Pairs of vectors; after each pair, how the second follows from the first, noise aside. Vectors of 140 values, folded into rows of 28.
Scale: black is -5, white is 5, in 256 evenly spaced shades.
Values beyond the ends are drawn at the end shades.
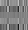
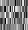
wrapped around, scaled up.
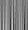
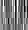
reversed, negated, scaled up.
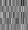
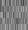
shrunk.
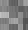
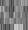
wrapped around.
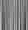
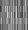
wrapped around.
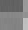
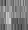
wrapped around.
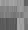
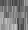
negated.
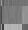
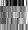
reversed, negated, scaled up.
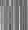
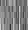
copied.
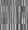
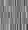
wrapped around, negated, partly zeroed.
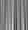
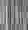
wrapped around.
